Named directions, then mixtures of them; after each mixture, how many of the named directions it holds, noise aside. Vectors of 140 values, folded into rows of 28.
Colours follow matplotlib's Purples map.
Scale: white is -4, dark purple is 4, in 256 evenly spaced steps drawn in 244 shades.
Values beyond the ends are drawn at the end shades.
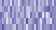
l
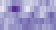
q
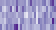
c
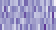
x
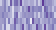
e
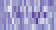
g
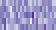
four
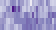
two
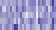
one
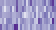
one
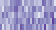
four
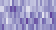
two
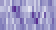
three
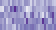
three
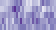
three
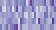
one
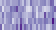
four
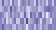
one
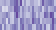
four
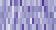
one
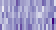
four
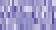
four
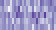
one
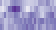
one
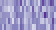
three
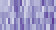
four
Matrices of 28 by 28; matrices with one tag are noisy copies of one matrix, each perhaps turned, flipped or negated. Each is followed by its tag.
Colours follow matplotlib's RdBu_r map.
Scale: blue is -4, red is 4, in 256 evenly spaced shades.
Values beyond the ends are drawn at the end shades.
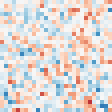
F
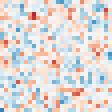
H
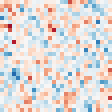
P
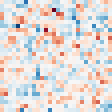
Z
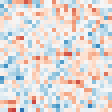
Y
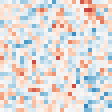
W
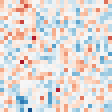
W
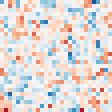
Z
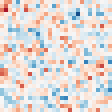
P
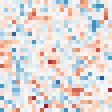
H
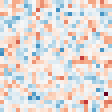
P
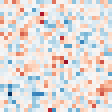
W
